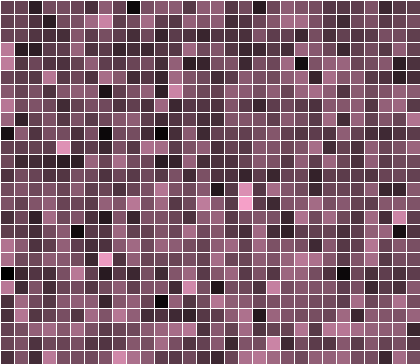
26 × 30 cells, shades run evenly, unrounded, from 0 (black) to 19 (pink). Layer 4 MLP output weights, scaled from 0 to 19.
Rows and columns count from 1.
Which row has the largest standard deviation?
20
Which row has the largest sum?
24
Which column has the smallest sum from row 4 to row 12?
12
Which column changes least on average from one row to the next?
17
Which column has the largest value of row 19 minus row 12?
8
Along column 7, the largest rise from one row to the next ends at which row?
2
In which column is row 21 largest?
14
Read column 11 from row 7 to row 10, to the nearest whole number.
11 6 7 5
